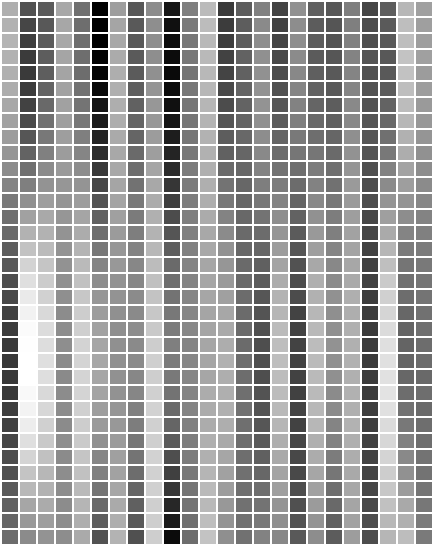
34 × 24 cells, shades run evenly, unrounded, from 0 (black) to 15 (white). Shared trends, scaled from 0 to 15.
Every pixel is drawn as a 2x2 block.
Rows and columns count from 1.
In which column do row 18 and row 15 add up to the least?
21
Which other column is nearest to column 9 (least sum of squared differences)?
5
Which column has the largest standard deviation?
2
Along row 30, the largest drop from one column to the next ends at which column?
10
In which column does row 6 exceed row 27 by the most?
1
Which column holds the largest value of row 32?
9
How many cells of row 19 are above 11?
5
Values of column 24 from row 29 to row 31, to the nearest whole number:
7 7 7
